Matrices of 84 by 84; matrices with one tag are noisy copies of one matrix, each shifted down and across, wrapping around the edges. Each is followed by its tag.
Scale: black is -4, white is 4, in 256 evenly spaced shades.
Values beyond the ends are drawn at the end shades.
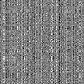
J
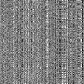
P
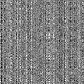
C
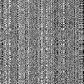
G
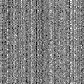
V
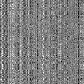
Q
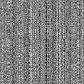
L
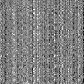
V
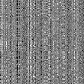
L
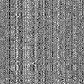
Q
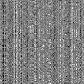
L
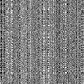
G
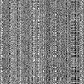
G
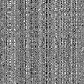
C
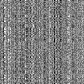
V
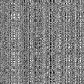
C
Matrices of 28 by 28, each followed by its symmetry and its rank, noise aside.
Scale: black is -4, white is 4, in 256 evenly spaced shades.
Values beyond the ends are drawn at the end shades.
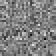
no symmetry, rank six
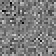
symmetric, rank six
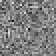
no symmetry, rank seven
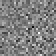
no symmetry, rank six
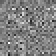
no symmetry, rank five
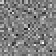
symmetric, rank five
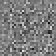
no symmetry, rank five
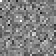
symmetric, rank seven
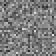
no symmetry, rank seven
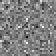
symmetric, rank five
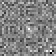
symmetric, rank five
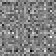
no symmetry, rank five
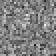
no symmetry, rank seven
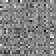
no symmetry, rank five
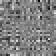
no symmetry, rank five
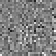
no symmetry, rank six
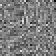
no symmetry, rank five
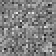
symmetric, rank six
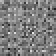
symmetric, rank five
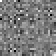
symmetric, rank five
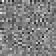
antisymmetric, rank six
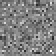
symmetric, rank seven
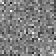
symmetric, rank five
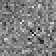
symmetric, rank seven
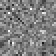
symmetric, rank five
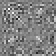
symmetric, rank five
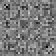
symmetric, rank six
